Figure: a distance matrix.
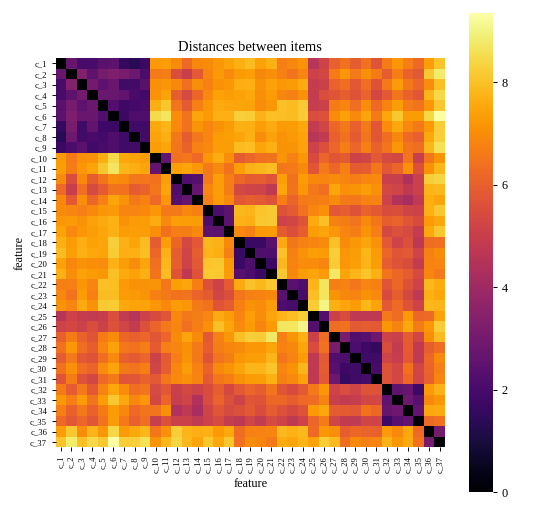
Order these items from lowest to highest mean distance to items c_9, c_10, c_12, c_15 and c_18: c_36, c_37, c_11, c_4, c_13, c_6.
c_13, c_4, c_11, c_6, c_36, c_37
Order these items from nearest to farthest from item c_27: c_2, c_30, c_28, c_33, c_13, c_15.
c_30, c_28, c_33, c_15, c_2, c_13
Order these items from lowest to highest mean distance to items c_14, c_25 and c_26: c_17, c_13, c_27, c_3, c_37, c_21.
c_13, c_3, c_27, c_21, c_17, c_37
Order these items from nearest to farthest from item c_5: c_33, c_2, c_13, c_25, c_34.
c_2, c_25, c_13, c_34, c_33
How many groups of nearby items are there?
10
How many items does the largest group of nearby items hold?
9
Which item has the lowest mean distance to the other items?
c_35
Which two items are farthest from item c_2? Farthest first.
c_37, c_36
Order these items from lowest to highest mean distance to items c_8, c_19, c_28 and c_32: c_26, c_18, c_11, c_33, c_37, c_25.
c_33, c_18, c_25, c_26, c_11, c_37
